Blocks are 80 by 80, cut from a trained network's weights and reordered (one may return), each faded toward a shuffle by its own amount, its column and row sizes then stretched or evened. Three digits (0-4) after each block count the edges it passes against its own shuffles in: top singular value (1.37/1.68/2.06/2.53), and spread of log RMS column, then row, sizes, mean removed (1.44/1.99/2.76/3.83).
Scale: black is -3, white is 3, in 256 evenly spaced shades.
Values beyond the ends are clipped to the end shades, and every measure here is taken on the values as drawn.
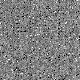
0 0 1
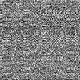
3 0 1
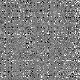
2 3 2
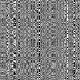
4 4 0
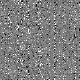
0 3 0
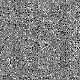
1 1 1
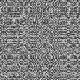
4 1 0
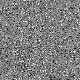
0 1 1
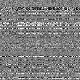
4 0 4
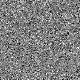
1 0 1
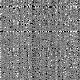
2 1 2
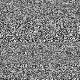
0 0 3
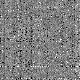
1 1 1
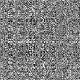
3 3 0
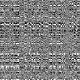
4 3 3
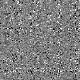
1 2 1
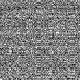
3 0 0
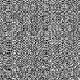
4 0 2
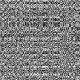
4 2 1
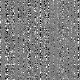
1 4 0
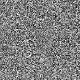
1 2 1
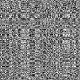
4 1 3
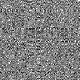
3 0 1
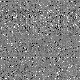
1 1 2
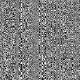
0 4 2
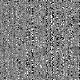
2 3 0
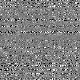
0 1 4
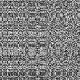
4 2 0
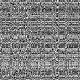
4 1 1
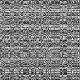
4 2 2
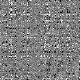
2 3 2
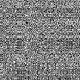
3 0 0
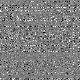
0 1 3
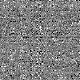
1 2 2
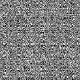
3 3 0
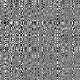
4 4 2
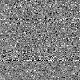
2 0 2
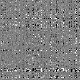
2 3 3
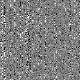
1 4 0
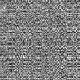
4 2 1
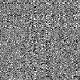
2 1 1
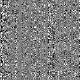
0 4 2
